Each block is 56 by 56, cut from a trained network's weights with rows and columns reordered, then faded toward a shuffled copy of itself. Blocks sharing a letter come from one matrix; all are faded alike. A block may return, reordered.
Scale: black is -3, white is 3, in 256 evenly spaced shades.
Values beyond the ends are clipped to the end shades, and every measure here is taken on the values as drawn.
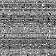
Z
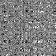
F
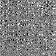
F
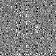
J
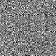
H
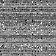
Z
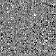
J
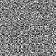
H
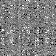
F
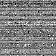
Z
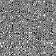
J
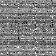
Z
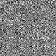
H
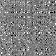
F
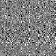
J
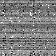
Z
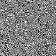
J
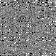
F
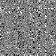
J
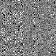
J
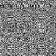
H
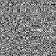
H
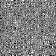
F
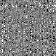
J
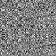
H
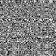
H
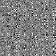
J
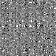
F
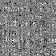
F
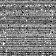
Z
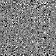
J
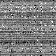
Z
